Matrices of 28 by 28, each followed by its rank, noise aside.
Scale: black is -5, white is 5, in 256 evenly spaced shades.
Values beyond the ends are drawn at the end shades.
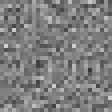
eight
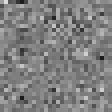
six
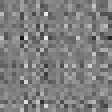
three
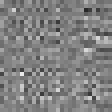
four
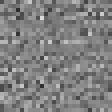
six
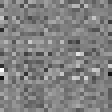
four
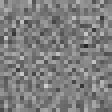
eight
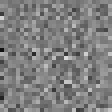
six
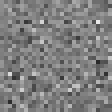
six
